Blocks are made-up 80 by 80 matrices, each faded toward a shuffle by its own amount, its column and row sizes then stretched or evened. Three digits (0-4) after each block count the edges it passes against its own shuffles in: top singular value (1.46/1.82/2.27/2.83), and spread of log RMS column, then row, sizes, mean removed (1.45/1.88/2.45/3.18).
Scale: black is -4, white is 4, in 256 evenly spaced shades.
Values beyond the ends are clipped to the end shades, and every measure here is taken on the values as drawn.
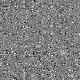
1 0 2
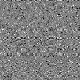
3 0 2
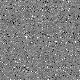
0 0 2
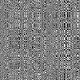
4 4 1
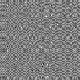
4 0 1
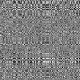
4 1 4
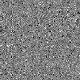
2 0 1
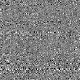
2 1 3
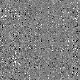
0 3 2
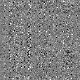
1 3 1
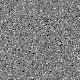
0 0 0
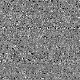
1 0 3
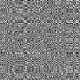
4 2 3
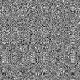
3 0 1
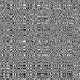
4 2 4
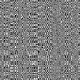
4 4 1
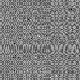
4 1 1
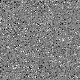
0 0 1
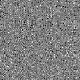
3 1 0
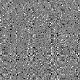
3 2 1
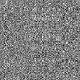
2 2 1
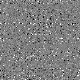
0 1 2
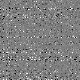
0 2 3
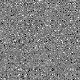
2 0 2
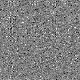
2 1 1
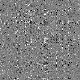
2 2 2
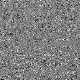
0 1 3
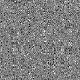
2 2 0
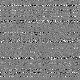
1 0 4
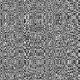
3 4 0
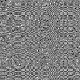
4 0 2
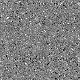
1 0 1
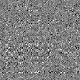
3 1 2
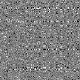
3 2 3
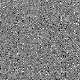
1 2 0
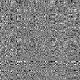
3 2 3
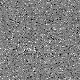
1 0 0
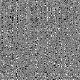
2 3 0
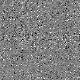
0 2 2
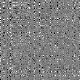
3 3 3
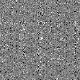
1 3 1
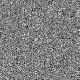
1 0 0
